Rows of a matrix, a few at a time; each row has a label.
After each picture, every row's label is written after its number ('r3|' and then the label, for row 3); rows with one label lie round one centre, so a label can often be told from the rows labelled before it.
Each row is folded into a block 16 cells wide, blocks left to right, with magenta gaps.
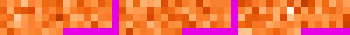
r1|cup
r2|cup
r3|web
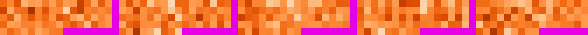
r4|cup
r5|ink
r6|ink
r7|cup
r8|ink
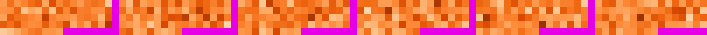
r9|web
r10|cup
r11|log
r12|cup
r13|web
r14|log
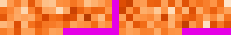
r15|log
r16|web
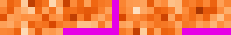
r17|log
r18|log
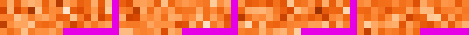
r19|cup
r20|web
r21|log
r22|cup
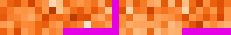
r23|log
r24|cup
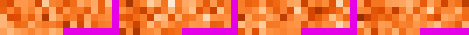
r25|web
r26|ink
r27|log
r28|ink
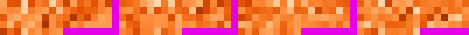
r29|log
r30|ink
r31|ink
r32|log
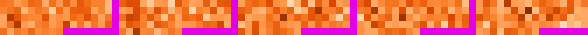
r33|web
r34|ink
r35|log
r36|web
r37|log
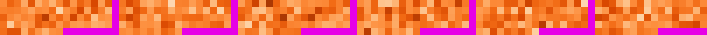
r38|log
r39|ink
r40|log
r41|cup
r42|web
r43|ink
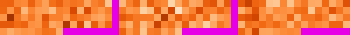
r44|web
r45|log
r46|ink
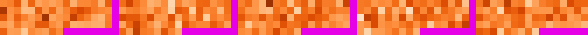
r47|log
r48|ink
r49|log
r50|web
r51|log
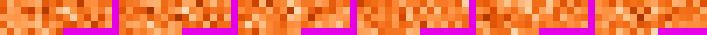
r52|cup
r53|cup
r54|log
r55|web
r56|ink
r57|log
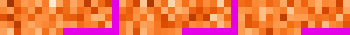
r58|ink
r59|log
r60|web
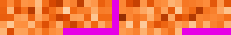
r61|cup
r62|log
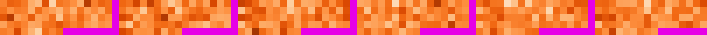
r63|ink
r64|log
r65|ink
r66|cup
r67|ink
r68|ink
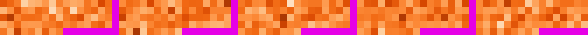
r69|ink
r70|log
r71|log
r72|log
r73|log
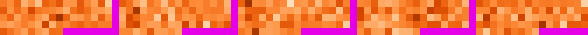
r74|cup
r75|web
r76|ink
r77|cup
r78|web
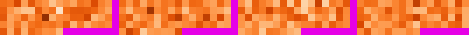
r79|log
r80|cup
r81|cup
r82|cup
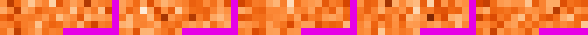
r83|ink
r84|log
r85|ink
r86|log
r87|ink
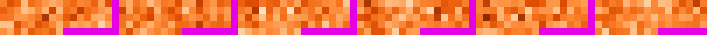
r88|log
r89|cup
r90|web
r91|ink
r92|web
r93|ink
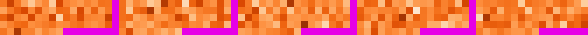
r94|ink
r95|cup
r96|web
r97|log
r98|web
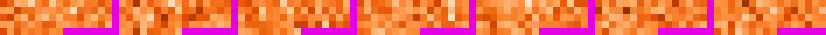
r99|ink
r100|log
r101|web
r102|cup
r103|ink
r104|cup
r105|log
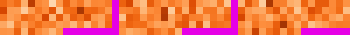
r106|log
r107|web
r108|log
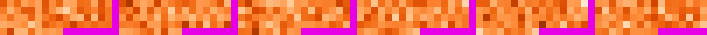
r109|cup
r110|web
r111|ink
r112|web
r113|web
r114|cup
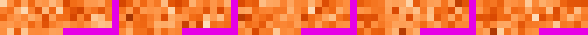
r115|log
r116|web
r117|ink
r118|ink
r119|ink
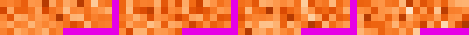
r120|cup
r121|cup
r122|cup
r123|web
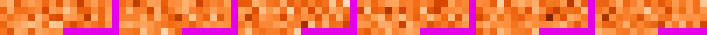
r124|cup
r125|cup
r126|web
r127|cup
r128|log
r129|web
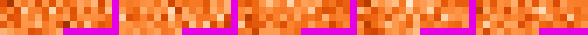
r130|web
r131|web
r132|ink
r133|ink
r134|cup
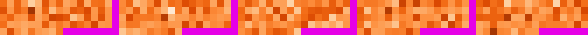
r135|cup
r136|web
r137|log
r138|cup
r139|ink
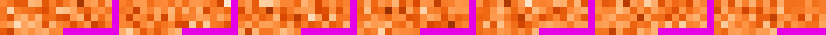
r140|cup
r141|web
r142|cup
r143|cup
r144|log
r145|log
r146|cup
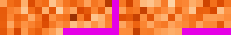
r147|log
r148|ink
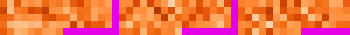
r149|cup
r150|log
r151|cup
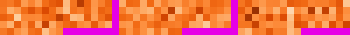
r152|cup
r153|log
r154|web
